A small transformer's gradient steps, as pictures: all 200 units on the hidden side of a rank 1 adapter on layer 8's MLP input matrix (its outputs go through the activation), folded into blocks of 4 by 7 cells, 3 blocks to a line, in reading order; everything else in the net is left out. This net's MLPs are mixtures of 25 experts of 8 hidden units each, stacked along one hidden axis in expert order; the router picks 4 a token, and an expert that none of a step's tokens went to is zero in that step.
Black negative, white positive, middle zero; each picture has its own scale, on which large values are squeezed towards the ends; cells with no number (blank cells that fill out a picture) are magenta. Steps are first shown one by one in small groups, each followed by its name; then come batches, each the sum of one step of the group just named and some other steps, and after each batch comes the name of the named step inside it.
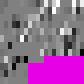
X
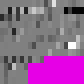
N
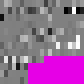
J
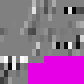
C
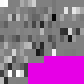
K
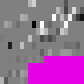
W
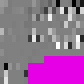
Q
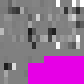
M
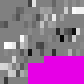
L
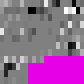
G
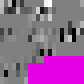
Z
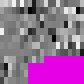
G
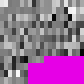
K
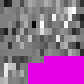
W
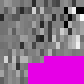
J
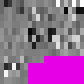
M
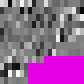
K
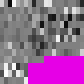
K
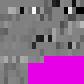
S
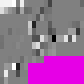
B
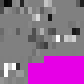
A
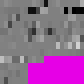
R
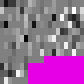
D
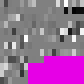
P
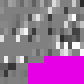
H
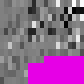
R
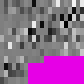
H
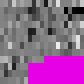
R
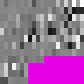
P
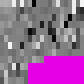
B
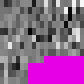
D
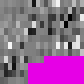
H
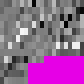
H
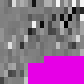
P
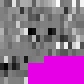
H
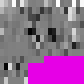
B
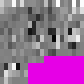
B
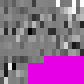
D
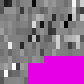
A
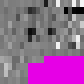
R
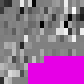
P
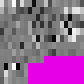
B
